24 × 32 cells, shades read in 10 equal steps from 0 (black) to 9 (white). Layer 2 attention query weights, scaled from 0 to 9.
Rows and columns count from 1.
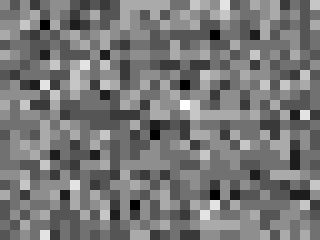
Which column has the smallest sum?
12
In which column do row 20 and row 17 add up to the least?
30
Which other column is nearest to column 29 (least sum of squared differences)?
2
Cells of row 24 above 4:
11
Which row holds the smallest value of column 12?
22
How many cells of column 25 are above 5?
2
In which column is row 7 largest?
9
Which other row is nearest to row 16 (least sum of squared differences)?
23
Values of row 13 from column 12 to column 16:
3 4 6 3 1
